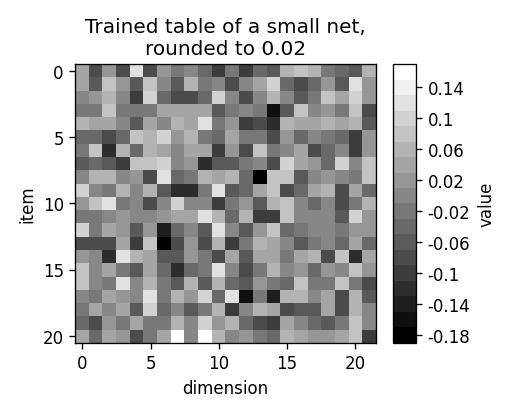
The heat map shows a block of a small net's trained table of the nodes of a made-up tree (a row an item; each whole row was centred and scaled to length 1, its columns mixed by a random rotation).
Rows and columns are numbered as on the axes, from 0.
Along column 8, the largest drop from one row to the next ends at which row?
2
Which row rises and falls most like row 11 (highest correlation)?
19
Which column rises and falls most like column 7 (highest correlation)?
9
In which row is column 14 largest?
1
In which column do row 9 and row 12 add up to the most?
10
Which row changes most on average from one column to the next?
17
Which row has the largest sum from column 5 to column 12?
20
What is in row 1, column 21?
0.02
